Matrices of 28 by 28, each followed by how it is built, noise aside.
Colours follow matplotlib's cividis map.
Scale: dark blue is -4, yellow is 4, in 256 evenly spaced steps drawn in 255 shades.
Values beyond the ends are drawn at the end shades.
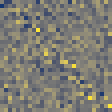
banded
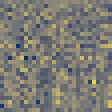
low rank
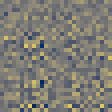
low rank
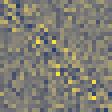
banded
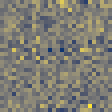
low rank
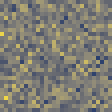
repeating columns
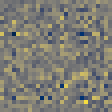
low rank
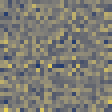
low rank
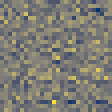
low rank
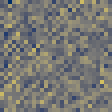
Hankel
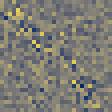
banded
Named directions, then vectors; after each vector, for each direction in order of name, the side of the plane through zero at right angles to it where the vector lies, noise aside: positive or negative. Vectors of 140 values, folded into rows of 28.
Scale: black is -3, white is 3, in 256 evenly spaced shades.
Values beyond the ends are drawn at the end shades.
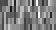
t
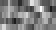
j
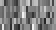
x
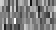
negative, negative, positive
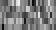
negative, positive, negative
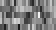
negative, positive, positive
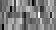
negative, positive, negative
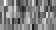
positive, negative, negative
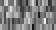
positive, negative, negative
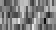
negative, positive, positive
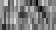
negative, negative, negative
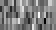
negative, positive, positive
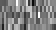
negative, positive, negative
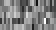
positive, negative, negative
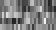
positive, negative, negative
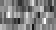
positive, negative, negative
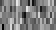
negative, positive, negative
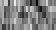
negative, negative, negative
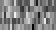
positive, negative, negative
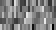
positive, negative, negative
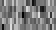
negative, positive, negative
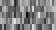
negative, positive, positive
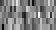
negative, positive, negative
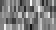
positive, positive, negative
